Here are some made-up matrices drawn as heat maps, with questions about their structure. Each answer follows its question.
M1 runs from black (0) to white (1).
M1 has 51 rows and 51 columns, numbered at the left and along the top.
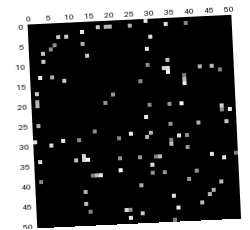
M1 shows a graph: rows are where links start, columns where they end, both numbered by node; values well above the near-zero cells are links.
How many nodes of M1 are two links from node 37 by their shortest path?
2
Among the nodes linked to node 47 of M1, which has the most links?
node 13
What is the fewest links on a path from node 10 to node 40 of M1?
5
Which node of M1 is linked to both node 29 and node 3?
node 7
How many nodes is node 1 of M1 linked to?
6
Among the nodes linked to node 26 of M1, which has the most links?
node 34
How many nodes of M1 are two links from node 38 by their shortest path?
8
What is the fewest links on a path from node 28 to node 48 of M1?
5
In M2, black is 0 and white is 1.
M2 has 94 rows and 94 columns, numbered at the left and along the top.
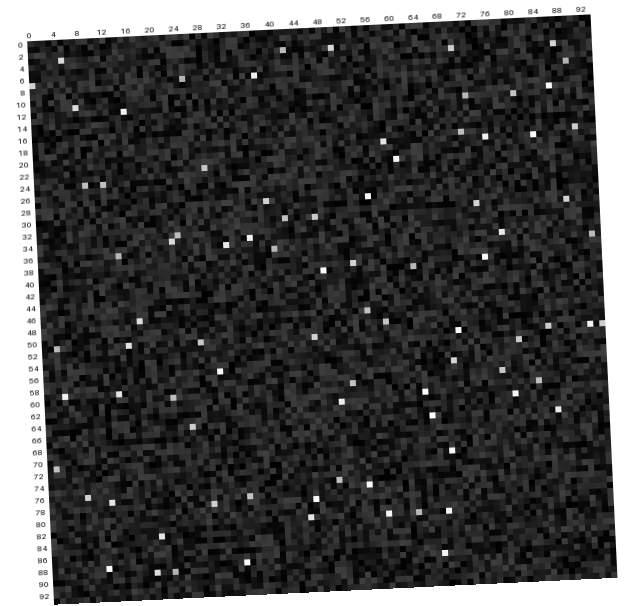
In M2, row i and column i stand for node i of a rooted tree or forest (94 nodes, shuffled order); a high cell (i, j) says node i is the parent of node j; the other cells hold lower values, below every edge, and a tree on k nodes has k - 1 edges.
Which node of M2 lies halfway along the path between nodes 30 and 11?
65
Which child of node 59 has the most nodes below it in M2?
51
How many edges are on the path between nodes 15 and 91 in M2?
4
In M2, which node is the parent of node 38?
28
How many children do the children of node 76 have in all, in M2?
1
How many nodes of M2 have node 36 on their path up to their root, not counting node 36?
5
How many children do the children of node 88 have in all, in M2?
3
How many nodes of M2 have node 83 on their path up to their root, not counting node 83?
5
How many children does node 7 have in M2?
4
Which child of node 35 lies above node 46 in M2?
31
